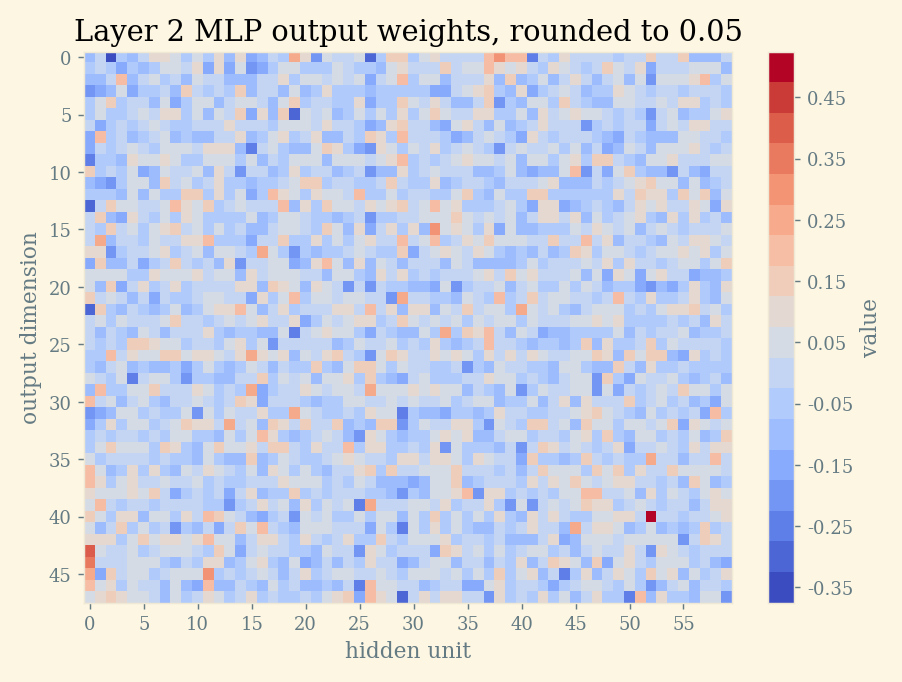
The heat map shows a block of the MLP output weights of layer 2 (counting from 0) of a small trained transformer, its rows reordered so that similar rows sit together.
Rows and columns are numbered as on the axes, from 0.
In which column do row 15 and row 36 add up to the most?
32
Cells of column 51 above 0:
14
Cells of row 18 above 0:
19
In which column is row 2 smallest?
52
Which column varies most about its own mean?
0
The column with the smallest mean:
40
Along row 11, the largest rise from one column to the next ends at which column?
7
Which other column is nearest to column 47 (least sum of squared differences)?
4
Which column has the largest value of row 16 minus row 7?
11
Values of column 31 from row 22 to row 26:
0.1 0 0.05 -0.05 0
